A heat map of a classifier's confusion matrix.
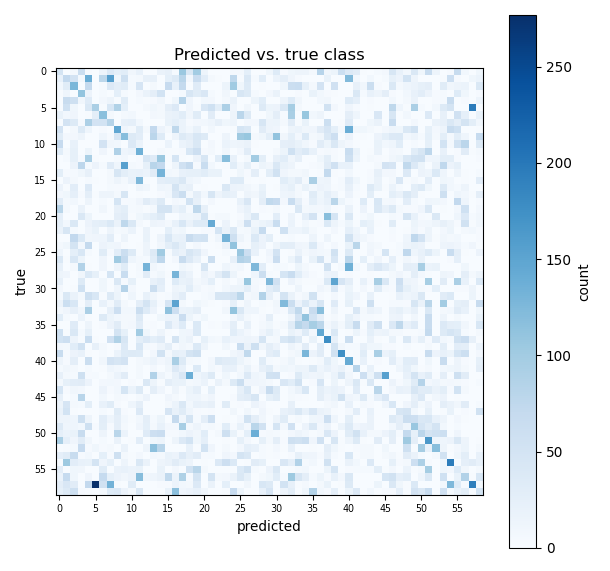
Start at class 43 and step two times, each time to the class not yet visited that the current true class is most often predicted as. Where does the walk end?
27
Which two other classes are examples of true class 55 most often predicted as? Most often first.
51, 19
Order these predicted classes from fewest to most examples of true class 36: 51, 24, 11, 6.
6, 24, 51, 11
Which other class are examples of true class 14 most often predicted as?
37
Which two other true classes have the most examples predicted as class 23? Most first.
12, 5
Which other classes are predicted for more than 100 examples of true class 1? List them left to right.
4, 7, 40
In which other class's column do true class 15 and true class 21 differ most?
11
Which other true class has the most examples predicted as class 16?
32
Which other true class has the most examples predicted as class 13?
52
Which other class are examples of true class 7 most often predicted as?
4
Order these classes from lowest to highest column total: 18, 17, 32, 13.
13, 18, 32, 17
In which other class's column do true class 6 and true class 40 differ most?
34
